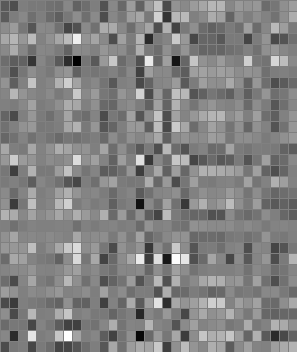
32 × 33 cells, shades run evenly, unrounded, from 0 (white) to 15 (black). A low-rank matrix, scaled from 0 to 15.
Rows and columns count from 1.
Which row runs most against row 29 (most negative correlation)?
5
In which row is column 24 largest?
20
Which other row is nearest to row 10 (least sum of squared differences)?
25
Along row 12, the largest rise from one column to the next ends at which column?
19
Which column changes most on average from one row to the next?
16
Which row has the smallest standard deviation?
21
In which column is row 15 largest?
17
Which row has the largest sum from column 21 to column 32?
4
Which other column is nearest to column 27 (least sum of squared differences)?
29
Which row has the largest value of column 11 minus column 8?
31
